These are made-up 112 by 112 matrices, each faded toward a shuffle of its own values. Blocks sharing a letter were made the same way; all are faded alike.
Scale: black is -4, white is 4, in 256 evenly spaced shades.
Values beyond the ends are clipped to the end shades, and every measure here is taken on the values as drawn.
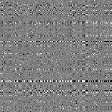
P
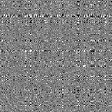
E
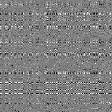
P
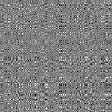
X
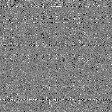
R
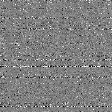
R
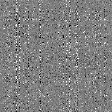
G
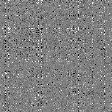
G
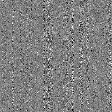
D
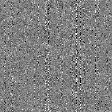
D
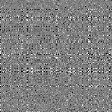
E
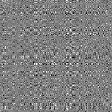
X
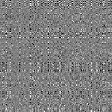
X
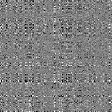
E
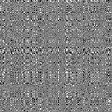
X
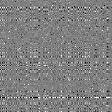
P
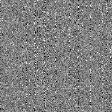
D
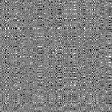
X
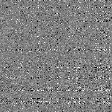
R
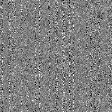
D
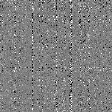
G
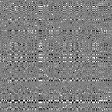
P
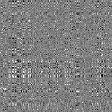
X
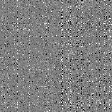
G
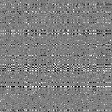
P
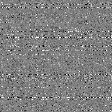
R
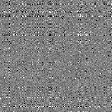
E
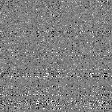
R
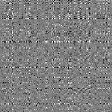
E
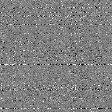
R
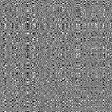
X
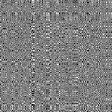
X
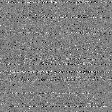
R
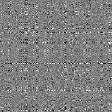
E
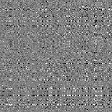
E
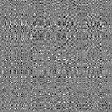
X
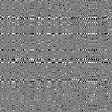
P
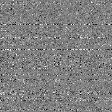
R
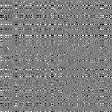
P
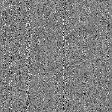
D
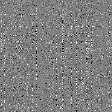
G
